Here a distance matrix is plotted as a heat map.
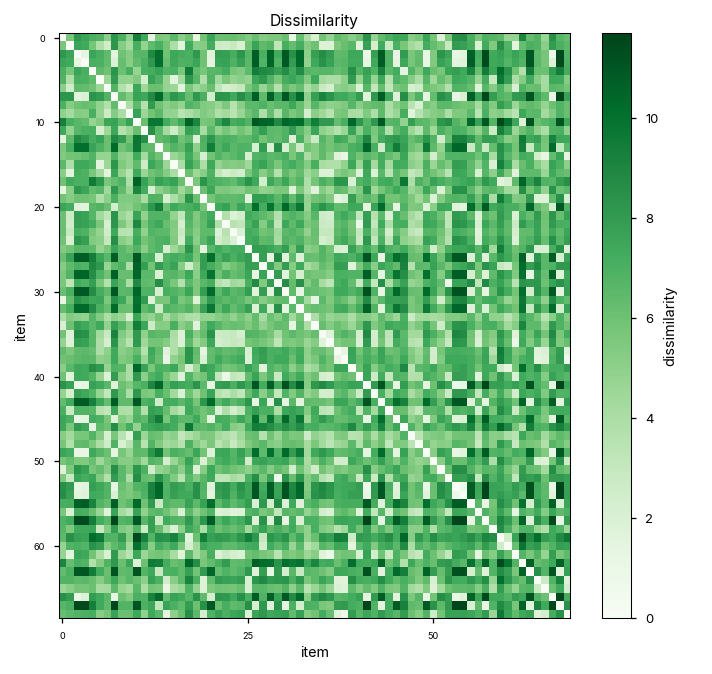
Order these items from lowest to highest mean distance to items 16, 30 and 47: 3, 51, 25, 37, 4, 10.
51, 37, 25, 4, 3, 10
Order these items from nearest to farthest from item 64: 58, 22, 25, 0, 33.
25, 58, 33, 0, 22
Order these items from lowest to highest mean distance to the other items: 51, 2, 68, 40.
40, 51, 68, 2
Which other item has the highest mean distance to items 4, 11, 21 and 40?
59
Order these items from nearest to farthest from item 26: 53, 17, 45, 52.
17, 52, 45, 53
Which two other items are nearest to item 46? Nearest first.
4, 62
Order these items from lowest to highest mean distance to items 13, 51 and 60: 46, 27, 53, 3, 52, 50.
27, 50, 52, 46, 3, 53
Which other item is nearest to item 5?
15
